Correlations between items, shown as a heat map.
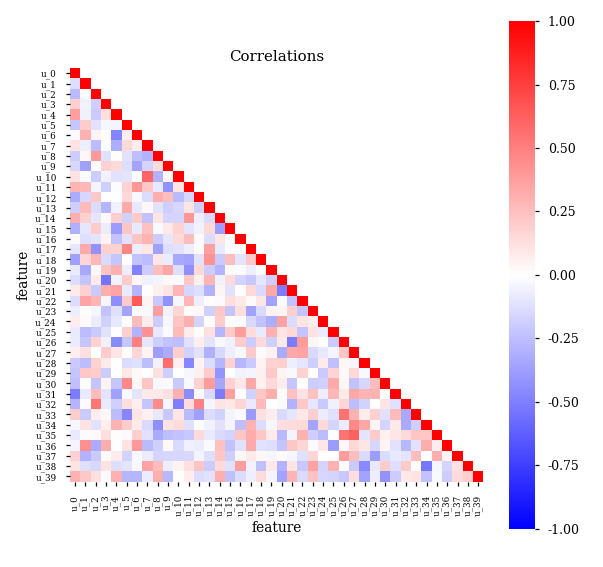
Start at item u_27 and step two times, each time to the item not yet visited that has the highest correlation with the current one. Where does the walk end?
u_26
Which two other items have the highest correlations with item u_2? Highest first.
u_32, u_8
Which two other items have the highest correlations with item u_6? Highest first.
u_22, u_26
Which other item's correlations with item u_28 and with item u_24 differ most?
u_11
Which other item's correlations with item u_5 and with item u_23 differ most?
u_17
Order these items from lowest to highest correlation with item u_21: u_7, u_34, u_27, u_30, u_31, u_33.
u_30, u_33, u_7, u_34, u_31, u_27
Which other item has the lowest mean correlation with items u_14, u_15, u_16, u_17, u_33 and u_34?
u_8
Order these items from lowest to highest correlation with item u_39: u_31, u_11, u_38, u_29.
u_31, u_29, u_11, u_38
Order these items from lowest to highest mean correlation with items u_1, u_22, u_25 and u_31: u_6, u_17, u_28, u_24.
u_28, u_24, u_17, u_6
